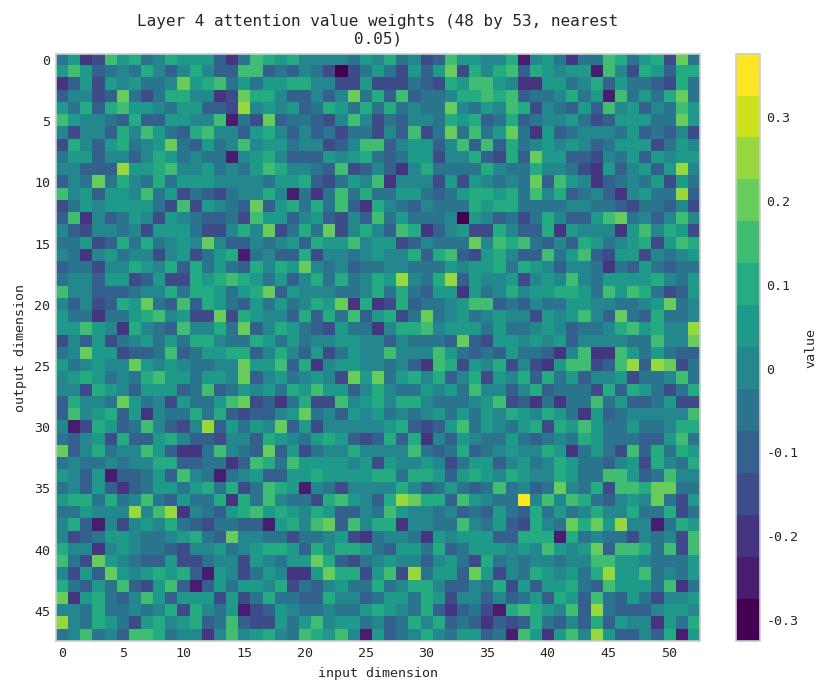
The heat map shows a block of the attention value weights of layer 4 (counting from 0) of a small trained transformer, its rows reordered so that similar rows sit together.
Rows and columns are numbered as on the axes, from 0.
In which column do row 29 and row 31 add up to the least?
7
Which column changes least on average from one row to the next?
8
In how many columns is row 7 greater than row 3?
24
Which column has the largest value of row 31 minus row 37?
51
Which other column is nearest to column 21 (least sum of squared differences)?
19
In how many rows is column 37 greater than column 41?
22
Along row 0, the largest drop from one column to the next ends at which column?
38
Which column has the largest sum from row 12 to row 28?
36
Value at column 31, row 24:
0.15
